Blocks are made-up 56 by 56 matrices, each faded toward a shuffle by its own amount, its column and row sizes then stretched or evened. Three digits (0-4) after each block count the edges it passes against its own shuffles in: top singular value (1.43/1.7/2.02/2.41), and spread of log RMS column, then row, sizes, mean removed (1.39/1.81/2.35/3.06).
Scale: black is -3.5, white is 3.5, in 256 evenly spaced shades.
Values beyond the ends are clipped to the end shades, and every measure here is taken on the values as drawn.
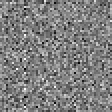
0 2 0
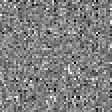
1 2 2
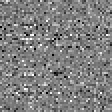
2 0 2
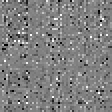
1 2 2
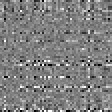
4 2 4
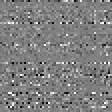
0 2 4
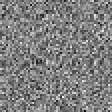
3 1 0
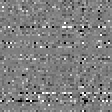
2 1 4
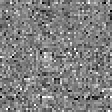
2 0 2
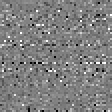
2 0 3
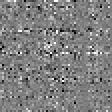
0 3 3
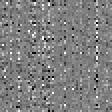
2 4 1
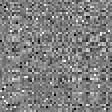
4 0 1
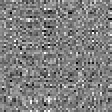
3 2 2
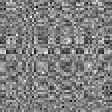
4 0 3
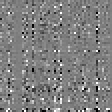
2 4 3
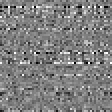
3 0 4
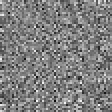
3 3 1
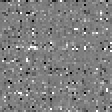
0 2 3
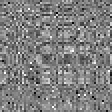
4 0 1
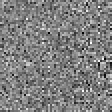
2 2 0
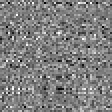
3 0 3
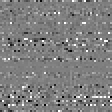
0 0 4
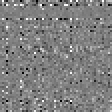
3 2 3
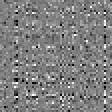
4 3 2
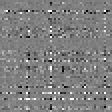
3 2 4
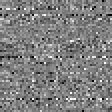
3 0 3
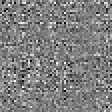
3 3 2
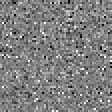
1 0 1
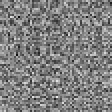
3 0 2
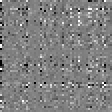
3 3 3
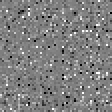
0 2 1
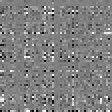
2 4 4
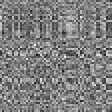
4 1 3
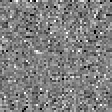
0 1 2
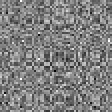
4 1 1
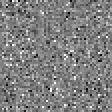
0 1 1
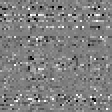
2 1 4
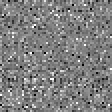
2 0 1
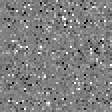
0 0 2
